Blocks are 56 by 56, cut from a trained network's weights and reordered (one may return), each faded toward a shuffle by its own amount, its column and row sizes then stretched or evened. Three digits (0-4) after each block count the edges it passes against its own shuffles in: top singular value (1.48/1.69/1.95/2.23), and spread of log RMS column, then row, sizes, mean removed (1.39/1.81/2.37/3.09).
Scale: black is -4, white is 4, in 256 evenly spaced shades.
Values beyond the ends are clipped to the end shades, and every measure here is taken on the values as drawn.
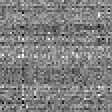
3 3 1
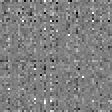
0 3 2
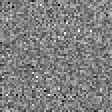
0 0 1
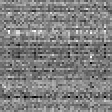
4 2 2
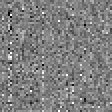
0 3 0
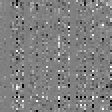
3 4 2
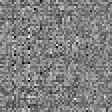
0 3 0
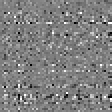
3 2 3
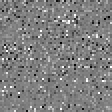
1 0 2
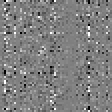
4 4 1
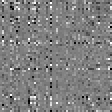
4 4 2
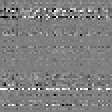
2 1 4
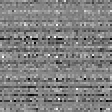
4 2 4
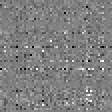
0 2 3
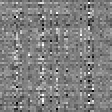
2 4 0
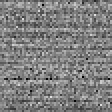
3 1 1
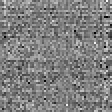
1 3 0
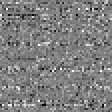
3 0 3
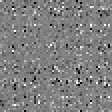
0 3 3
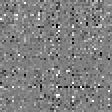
0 2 2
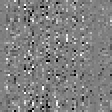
1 4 0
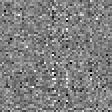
2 1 1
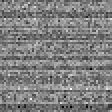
4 1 1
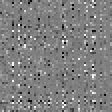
2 4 1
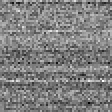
3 0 2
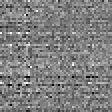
3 2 2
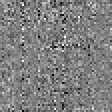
0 3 2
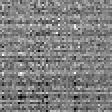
4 3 1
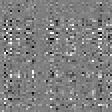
4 3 3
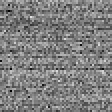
2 0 0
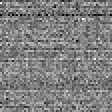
3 1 2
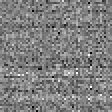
1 3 1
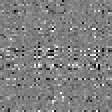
4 2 3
